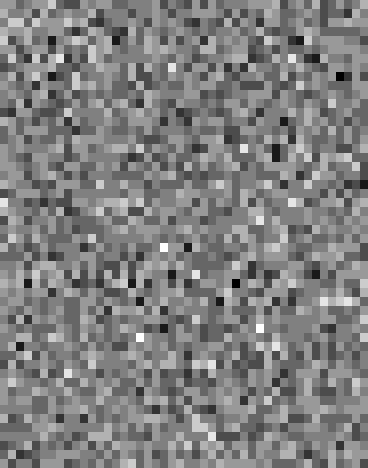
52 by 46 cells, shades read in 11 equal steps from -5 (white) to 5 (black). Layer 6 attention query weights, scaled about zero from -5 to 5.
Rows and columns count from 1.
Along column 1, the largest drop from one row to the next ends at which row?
23
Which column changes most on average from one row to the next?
4
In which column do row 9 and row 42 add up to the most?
7
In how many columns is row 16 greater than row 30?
18
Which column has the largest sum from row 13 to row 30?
9
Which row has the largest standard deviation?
32
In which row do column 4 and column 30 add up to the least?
40
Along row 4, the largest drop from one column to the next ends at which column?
17
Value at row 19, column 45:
-3
